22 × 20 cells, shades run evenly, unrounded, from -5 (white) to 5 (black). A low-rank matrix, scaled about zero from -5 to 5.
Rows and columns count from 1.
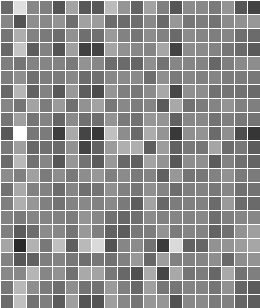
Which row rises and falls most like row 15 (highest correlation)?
21
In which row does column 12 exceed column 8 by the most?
18
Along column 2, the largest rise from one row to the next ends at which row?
2
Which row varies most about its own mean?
10
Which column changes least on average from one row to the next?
4
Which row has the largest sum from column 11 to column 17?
20
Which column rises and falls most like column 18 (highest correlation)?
3
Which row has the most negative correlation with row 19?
15
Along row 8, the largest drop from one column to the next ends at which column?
14
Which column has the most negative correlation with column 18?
13
